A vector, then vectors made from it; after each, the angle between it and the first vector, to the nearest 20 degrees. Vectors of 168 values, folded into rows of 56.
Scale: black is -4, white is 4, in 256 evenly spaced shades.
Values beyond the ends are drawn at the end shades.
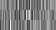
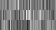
40 degrees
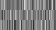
100 degrees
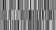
120 degrees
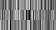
160 degrees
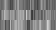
60 degrees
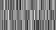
100 degrees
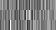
20 degrees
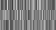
120 degrees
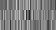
160 degrees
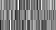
40 degrees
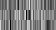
160 degrees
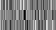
80 degrees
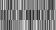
100 degrees
